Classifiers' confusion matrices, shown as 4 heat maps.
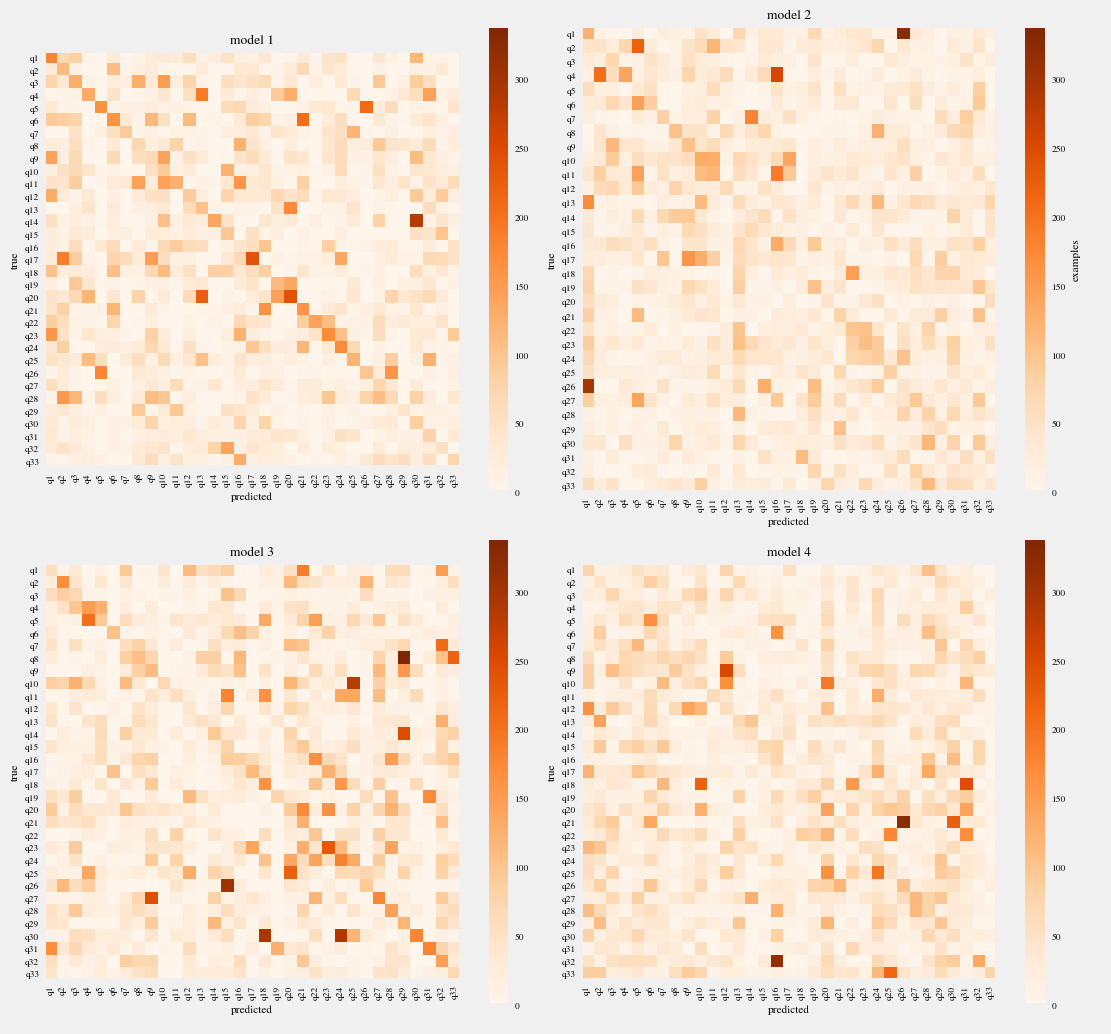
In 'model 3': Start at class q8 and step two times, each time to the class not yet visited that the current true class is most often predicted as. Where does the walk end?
q14
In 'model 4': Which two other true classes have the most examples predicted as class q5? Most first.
q7, q17
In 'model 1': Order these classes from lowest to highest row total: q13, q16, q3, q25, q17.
q13, q16, q25, q3, q17
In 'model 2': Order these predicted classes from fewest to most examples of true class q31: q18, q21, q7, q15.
q21, q7, q15, q18
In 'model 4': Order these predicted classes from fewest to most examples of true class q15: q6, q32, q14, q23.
q23, q14, q6, q32
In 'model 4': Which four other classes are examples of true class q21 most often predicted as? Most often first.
q26, q30, q6, q3
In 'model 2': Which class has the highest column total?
q1
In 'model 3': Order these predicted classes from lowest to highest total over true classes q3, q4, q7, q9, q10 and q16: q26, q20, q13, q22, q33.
q13, q26, q33, q22, q20
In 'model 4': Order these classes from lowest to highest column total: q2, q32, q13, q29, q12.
q32, q13, q12, q2, q29
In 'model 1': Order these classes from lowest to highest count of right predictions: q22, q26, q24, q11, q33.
q33, q26, q11, q22, q24
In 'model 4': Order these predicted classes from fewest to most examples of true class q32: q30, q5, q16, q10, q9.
q10, q9, q5, q30, q16
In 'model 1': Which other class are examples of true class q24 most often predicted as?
q21
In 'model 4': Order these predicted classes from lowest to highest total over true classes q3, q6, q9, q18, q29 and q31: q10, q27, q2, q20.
q27, q2, q20, q10
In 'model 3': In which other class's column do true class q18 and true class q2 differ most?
q24
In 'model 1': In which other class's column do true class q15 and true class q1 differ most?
q32
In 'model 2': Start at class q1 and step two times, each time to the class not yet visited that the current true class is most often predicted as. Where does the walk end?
q15
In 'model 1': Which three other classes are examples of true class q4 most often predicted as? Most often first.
q13, q31, q20
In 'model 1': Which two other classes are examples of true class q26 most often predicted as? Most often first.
q5, q28
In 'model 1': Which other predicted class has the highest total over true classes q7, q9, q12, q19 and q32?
q1
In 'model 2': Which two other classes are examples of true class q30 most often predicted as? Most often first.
q28, q32
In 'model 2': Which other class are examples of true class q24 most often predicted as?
q26
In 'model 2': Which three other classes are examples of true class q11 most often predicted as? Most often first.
q16, q5, q10
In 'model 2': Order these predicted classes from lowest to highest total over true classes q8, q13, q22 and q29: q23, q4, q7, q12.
q4, q7, q12, q23
